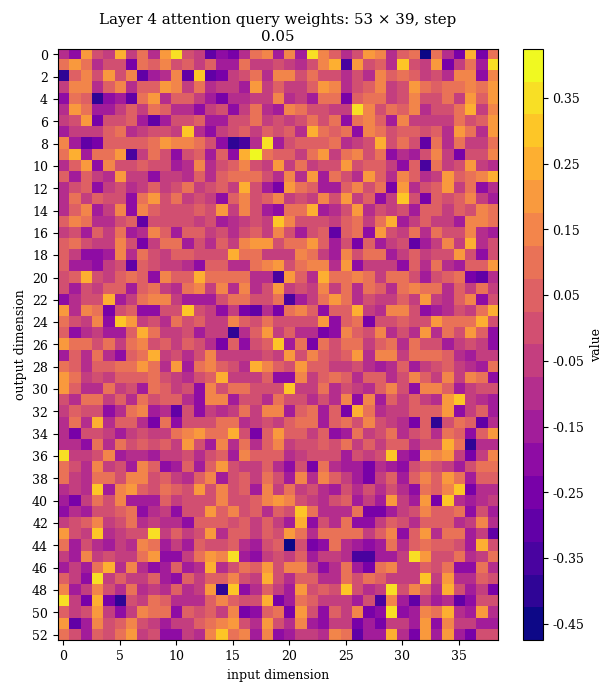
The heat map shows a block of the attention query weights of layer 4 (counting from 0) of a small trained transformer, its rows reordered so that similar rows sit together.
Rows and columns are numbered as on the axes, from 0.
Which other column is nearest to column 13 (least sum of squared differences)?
21
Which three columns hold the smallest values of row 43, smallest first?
38, 30, 36
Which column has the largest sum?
34
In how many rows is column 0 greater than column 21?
20
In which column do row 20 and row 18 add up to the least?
37
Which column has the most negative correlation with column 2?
18
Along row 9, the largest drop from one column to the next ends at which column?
6
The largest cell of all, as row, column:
9, 17
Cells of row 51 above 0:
12
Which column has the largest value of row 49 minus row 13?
0
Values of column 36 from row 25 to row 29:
0.2 0 -0.15 -0.1 0.15
